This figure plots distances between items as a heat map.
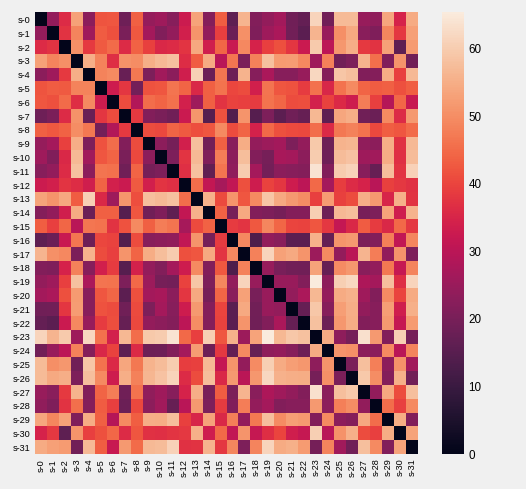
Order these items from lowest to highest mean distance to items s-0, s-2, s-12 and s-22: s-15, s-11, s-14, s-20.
s-14, s-11, s-20, s-15
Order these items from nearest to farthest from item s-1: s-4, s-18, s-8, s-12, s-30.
s-18, s-4, s-12, s-30, s-8
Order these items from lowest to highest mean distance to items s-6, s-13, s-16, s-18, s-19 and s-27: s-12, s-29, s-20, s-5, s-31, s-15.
s-20, s-12, s-5, s-15, s-29, s-31
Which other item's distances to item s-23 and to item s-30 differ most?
s-2
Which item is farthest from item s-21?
s-23
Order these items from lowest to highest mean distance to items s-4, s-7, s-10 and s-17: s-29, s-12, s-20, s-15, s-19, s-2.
s-20, s-19, s-12, s-2, s-15, s-29
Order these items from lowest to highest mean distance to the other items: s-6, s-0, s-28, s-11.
s-28, s-0, s-11, s-6
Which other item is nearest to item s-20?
s-7
